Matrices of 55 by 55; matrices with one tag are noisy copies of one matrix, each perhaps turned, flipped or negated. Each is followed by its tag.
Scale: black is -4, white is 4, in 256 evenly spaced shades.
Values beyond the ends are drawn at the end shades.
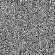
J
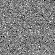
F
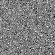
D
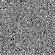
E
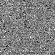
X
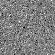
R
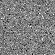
F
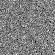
D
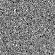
R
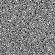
D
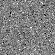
R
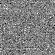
X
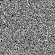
F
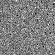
D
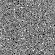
F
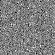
F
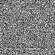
X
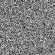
R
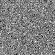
D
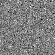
D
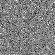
D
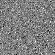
D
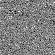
E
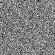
D
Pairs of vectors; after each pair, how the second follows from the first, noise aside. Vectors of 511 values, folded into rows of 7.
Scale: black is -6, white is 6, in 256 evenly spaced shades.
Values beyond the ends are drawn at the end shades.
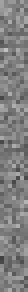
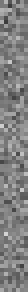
wrapped around.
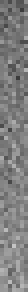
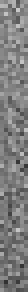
reversed.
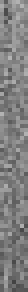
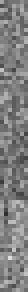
wrapped around.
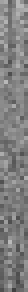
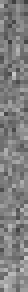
reversed.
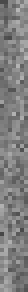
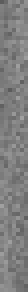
shrunk.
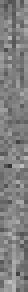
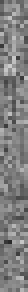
wrapped around.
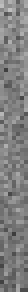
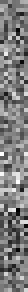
wrapped around, negated, scaled up.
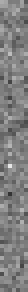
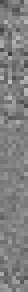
negated, partly zeroed.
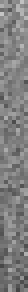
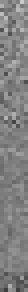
partly zeroed.
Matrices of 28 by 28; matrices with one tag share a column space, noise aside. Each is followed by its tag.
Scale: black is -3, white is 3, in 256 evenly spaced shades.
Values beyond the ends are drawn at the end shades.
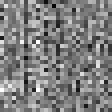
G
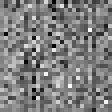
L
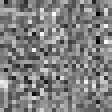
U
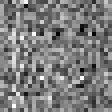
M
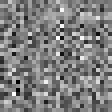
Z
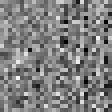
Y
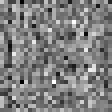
M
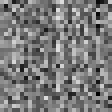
M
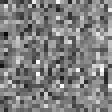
M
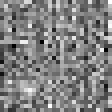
G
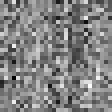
Y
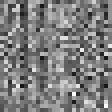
Z
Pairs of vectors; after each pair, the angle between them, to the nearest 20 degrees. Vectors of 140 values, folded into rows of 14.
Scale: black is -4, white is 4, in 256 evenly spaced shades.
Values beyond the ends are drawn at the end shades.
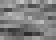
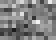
40 degrees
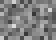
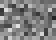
60 degrees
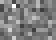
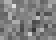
60 degrees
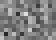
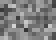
100 degrees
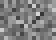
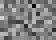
140 degrees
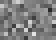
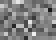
20 degrees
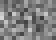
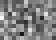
20 degrees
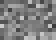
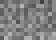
40 degrees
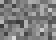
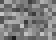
140 degrees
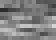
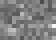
60 degrees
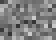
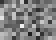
80 degrees
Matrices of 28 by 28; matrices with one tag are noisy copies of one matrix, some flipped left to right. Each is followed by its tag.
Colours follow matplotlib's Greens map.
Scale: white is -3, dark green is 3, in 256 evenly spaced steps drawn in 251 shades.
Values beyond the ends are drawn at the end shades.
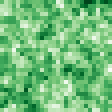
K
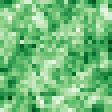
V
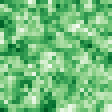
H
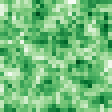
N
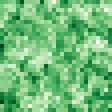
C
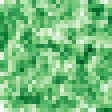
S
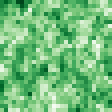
K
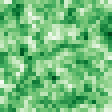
S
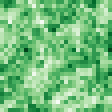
V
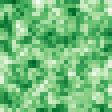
N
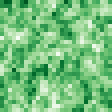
K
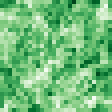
V
